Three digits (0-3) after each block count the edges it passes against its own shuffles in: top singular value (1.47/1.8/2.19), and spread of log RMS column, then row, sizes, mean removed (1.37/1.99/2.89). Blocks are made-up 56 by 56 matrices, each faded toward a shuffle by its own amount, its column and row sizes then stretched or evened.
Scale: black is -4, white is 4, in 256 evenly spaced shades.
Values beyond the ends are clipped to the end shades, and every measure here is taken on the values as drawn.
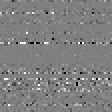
1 0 3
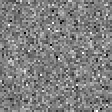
0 0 0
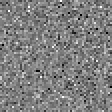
0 0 0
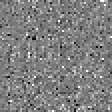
1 1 1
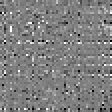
3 2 2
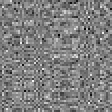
3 0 0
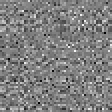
3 0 2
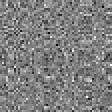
3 1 0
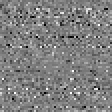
0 0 3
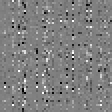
0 3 1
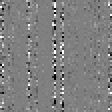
2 3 0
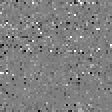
0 1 2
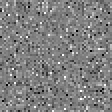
1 0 0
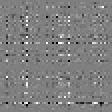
3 2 3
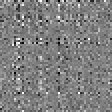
3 2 2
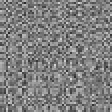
3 2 0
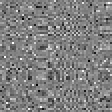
3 0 1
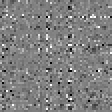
2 2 2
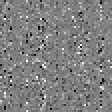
0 2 0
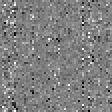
0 2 0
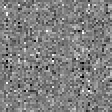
0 2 1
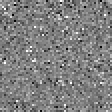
0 0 1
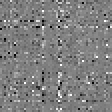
2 2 2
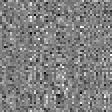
3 2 1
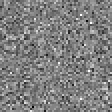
2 0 0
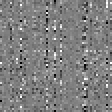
1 3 1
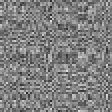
3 2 0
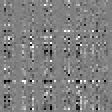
3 3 2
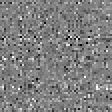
2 1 1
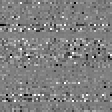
0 0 3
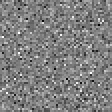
1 1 0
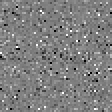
0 1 1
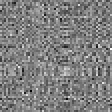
3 1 1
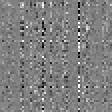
3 3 1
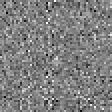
2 1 0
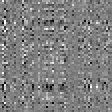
3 3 2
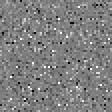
0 0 1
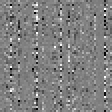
2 3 0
